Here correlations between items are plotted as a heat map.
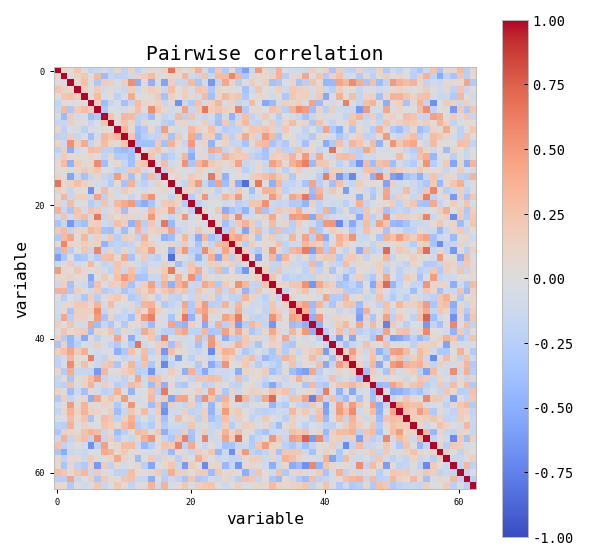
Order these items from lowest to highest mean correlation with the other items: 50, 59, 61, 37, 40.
59, 40, 61, 50, 37
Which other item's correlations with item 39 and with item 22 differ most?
6
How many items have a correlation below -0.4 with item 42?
5
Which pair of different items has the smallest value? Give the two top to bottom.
17, 28
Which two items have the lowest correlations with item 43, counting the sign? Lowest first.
56, 18
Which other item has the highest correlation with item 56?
18
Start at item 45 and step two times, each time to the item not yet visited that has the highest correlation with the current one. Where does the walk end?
38
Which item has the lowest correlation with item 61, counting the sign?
14
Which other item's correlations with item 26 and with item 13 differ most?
57
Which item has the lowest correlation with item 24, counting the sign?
28
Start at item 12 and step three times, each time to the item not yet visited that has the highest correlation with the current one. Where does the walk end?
16
